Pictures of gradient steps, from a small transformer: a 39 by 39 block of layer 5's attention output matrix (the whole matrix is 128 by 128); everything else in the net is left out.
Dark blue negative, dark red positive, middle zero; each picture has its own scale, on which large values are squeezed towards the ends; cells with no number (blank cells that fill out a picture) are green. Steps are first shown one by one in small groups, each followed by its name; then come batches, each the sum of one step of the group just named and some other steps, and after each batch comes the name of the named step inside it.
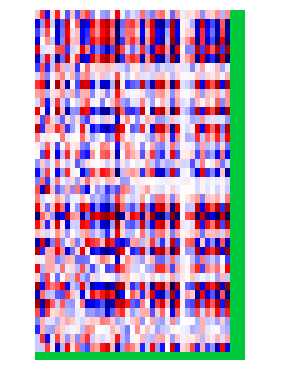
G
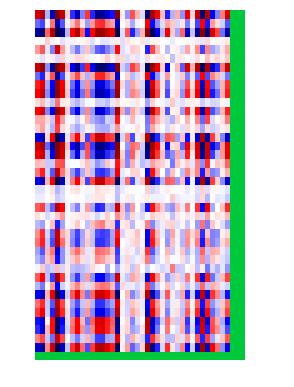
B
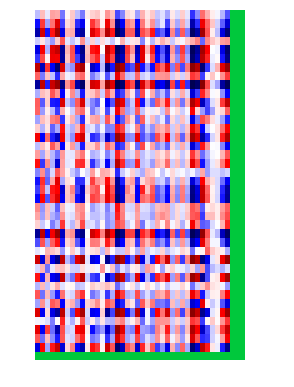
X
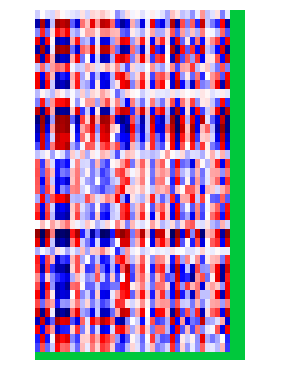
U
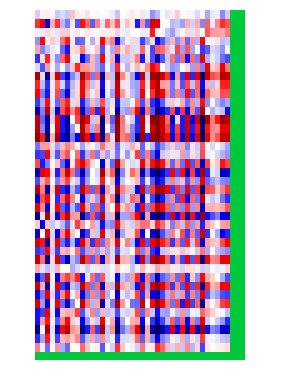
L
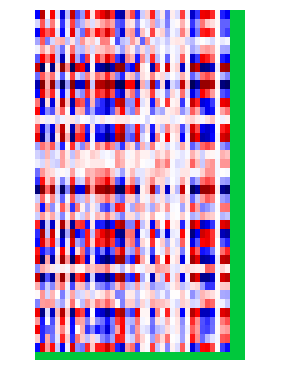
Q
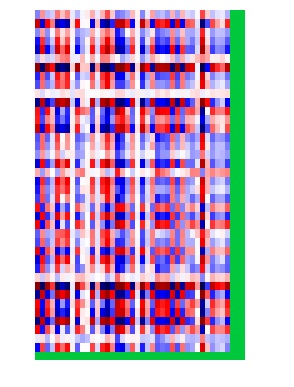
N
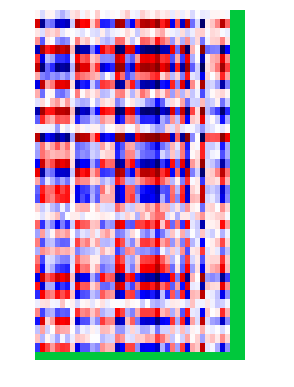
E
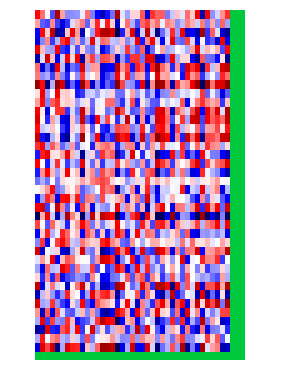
G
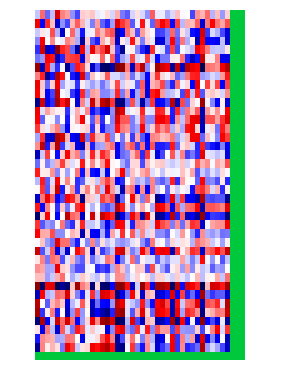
N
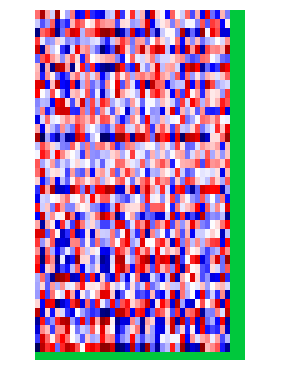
Q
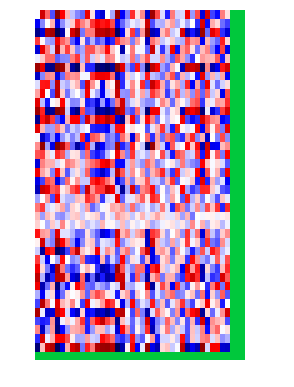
B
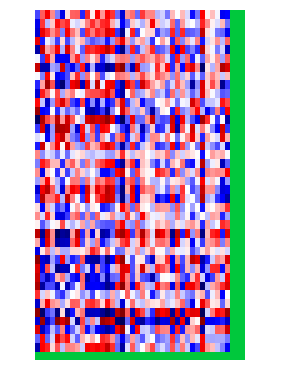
U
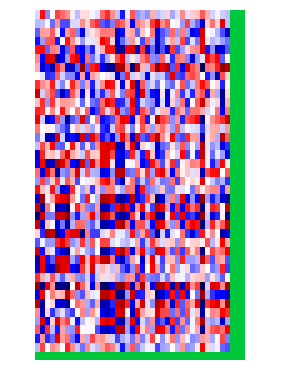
N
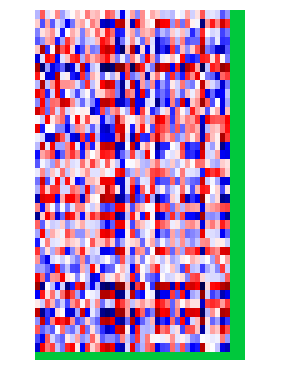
N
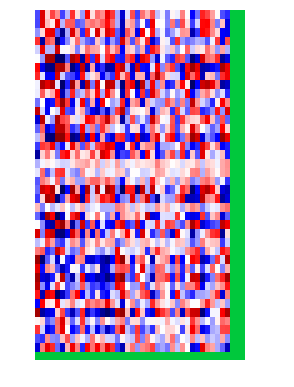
Q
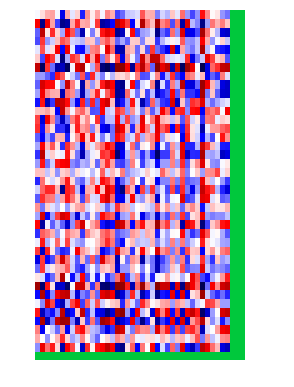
N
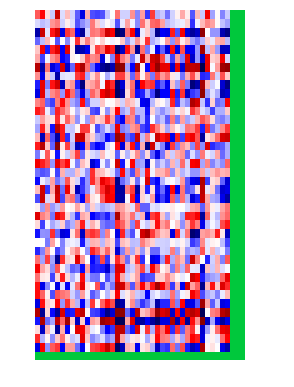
X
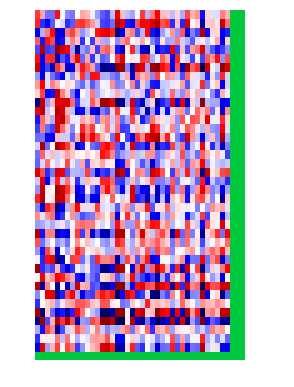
E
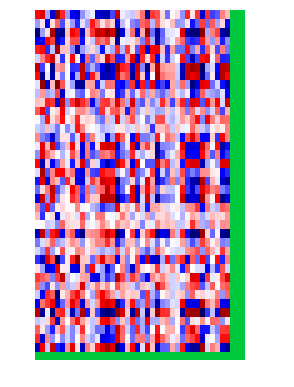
X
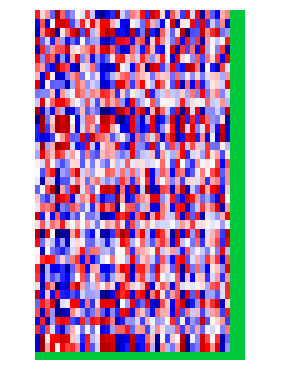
U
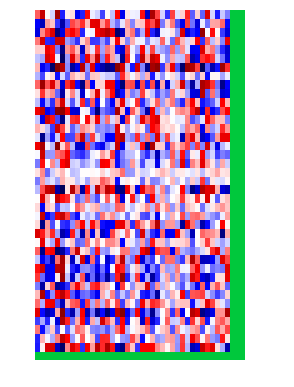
Q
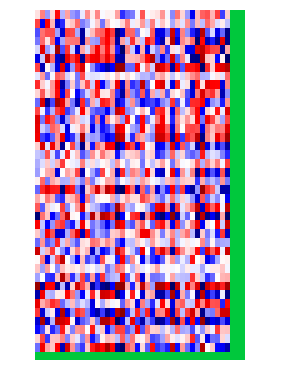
G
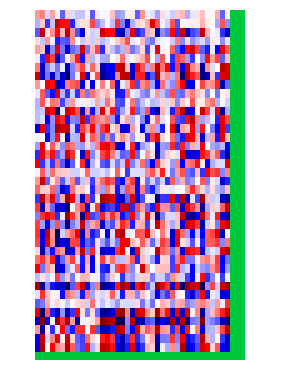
U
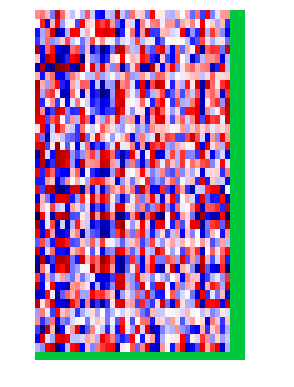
B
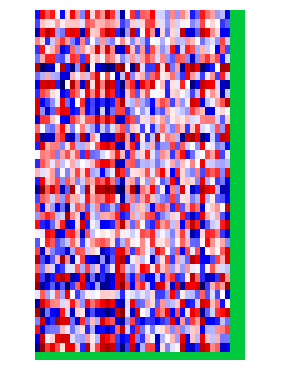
Q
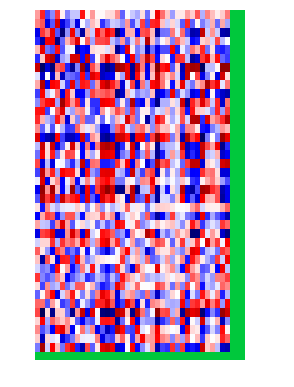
Q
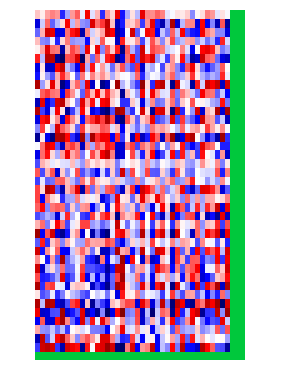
G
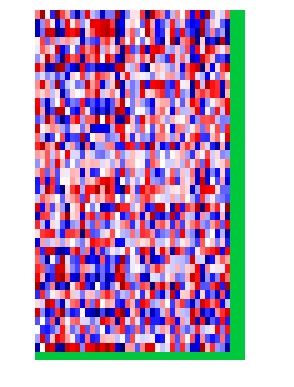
G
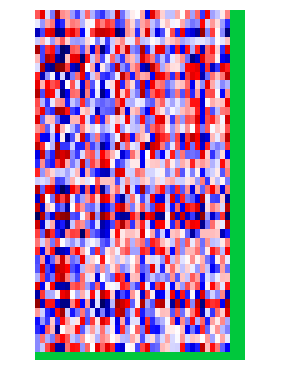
B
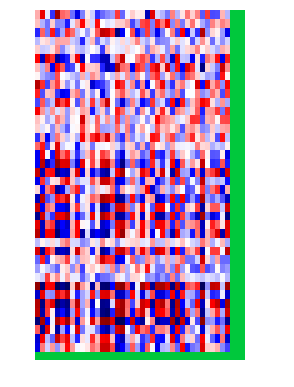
N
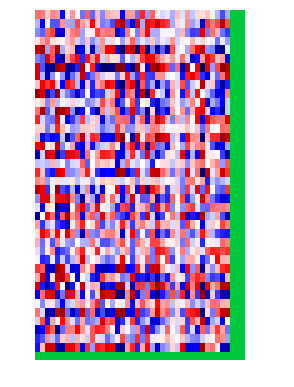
E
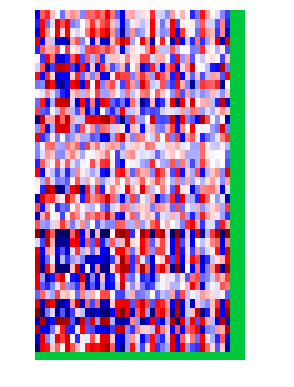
U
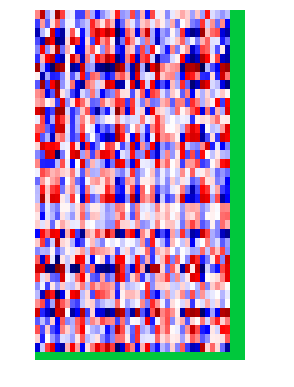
X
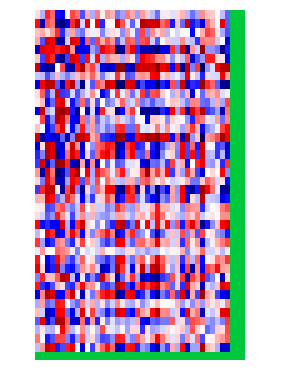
E
